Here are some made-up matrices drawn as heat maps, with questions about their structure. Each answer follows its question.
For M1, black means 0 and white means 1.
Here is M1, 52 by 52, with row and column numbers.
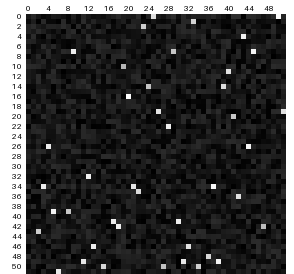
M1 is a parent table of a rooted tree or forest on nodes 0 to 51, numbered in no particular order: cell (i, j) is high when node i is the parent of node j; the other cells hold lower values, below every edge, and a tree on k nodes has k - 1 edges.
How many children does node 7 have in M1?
3
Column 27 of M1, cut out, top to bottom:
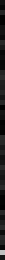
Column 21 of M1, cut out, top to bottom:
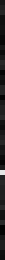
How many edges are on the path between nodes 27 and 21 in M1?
3
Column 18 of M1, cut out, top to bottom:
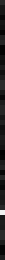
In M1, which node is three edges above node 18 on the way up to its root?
48
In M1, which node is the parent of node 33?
1
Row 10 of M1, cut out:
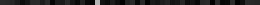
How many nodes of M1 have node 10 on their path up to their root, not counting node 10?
9
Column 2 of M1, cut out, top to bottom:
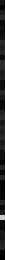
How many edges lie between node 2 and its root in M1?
5
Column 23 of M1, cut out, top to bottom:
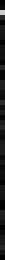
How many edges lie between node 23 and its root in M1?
6
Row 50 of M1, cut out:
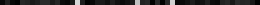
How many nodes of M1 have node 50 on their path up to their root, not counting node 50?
6
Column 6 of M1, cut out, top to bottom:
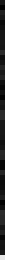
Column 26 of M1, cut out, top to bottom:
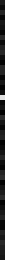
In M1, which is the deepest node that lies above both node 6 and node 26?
19
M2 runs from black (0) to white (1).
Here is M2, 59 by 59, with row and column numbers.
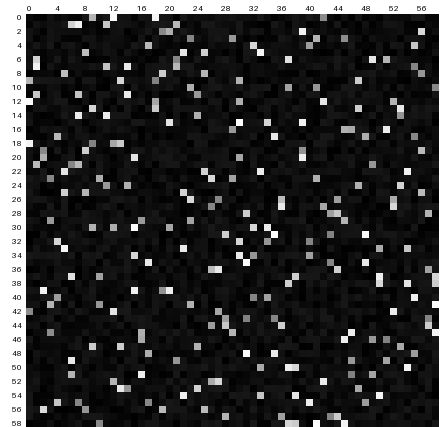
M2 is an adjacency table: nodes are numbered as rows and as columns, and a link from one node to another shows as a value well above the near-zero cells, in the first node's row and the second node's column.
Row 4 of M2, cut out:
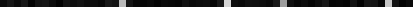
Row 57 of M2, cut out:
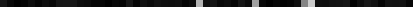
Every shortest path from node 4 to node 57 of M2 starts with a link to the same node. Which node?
node 17
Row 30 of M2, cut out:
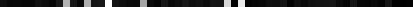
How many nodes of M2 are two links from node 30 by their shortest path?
10
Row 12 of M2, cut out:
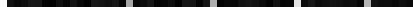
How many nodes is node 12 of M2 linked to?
5
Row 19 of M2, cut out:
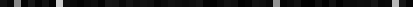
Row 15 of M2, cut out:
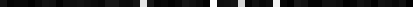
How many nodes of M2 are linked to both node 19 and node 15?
1
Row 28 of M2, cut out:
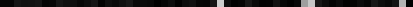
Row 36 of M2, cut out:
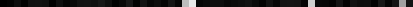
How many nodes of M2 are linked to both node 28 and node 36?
2
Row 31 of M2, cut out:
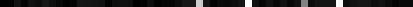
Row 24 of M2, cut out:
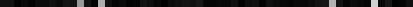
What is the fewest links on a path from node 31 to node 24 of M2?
5
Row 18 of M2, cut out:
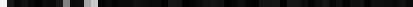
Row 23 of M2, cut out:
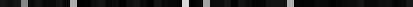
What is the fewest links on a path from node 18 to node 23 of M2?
4
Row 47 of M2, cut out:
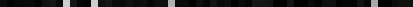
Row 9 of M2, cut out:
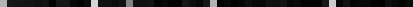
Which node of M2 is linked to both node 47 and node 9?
node 13
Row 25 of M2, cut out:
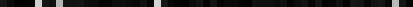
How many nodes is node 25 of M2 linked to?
4
